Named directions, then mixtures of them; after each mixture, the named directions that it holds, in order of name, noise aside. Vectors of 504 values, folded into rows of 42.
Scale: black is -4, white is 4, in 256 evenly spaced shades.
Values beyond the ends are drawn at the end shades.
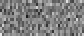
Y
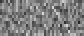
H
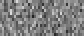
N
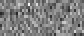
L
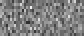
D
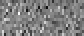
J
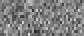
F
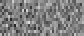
D, J, Y.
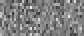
D, Y.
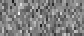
J, L, N.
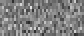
D, J, L.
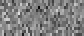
J, N.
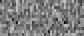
H, N.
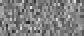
D.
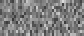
F, H.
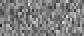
F, L, Y.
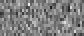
L.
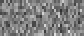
H, N.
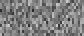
F, L, Y.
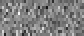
J.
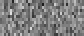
D, N.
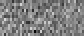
D, F, J.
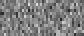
L.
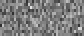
D, L, Y.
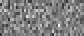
D, N, Y.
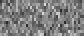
H.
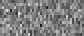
F, J, L.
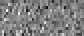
J.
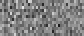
N, Y.
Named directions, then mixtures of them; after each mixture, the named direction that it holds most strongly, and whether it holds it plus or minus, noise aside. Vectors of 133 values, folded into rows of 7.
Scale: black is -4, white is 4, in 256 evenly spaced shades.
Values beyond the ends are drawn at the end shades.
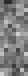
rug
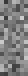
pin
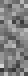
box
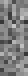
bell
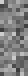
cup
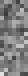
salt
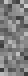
box, plus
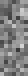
bell, plus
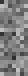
cup, minus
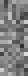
bell, minus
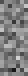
box, plus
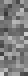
salt, plus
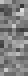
salt, plus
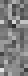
bell, minus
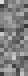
cup, plus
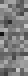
cup, minus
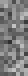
bell, plus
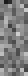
rug, plus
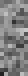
salt, minus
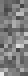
salt, plus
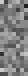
cup, plus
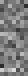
box, minus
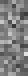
bell, minus
